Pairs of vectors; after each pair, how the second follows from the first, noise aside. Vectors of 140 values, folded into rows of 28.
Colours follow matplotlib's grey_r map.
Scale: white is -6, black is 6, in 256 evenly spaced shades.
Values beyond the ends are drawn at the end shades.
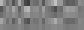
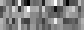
scaled up.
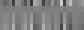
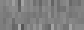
reversed, negated, shrunk.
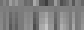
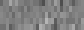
partly zeroed.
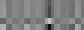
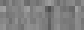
wrapped around, shrunk.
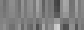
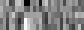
reversed, negated, scaled up.
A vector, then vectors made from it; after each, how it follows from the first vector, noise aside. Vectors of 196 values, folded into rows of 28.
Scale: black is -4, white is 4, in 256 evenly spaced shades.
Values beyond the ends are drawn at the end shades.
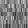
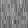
reversed, negated, shrunk.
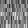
negated.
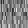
reversed.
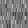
partly zeroed.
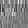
reversed, negated, partly zeroed.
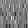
partly zeroed.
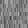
wrapped around, negated, shrunk.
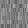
wrapped around, negated, shrunk.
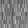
reversed, shrunk.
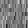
partly zeroed.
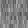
wrapped around, negated, shrunk.
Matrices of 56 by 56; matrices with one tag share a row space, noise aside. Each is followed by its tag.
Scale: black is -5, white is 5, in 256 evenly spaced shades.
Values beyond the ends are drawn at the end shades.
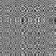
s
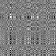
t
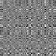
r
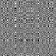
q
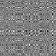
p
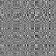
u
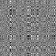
t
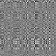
u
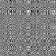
t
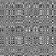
p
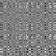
r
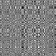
s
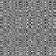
r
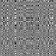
q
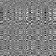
r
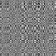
s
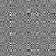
t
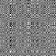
t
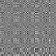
u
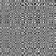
s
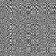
t
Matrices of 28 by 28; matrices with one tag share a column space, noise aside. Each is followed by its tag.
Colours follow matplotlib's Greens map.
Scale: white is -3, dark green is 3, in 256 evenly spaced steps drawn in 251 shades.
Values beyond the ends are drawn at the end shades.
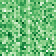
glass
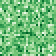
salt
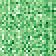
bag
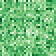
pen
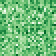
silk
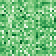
bag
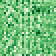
salt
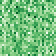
salt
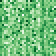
pen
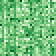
pen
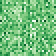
glass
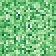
bag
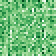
pen
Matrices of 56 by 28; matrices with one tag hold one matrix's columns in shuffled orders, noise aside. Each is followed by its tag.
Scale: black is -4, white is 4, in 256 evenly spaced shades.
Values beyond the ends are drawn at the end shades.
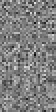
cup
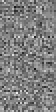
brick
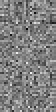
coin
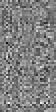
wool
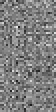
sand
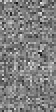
cup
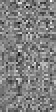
cup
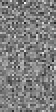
cup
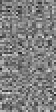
brick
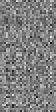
wool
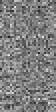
brick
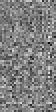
wool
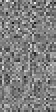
cup
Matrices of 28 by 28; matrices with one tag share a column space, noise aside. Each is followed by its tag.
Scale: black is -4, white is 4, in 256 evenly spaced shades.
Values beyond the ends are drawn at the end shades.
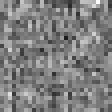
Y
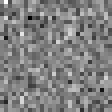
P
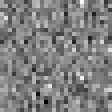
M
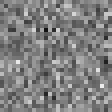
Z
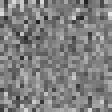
P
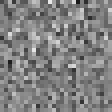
Y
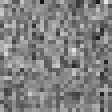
Y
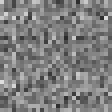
P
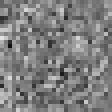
Z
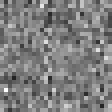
M
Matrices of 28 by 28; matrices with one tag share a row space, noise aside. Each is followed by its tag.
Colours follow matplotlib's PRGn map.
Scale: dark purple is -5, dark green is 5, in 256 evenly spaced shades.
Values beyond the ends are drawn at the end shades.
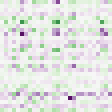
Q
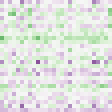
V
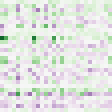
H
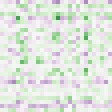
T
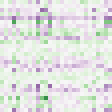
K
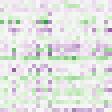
K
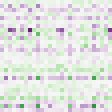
V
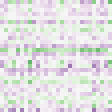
V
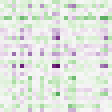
Q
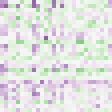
H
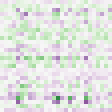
T
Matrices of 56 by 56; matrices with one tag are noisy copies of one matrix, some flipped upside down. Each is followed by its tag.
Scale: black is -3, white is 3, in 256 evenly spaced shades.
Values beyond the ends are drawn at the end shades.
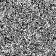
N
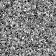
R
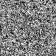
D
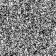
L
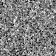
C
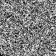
N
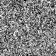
C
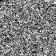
N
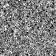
C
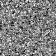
D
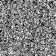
L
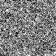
N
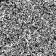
N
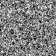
D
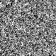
R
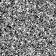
R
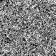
N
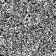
N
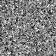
R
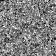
N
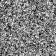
R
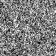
C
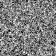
C
